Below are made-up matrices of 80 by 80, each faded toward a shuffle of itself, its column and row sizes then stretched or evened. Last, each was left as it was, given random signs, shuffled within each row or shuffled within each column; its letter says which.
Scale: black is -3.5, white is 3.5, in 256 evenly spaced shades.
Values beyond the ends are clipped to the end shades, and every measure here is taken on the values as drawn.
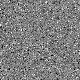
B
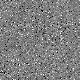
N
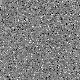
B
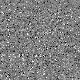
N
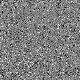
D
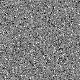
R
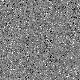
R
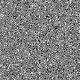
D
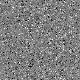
R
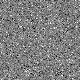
B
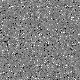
D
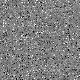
D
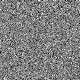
B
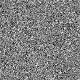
D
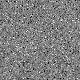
B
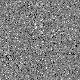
R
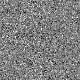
D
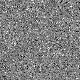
B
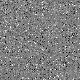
D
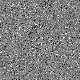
B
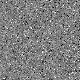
R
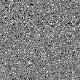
N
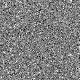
R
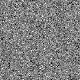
N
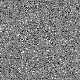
D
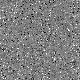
R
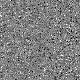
R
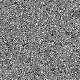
N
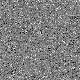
B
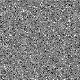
N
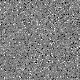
D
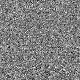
B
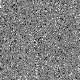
R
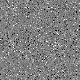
N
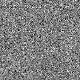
D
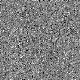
N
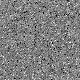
R
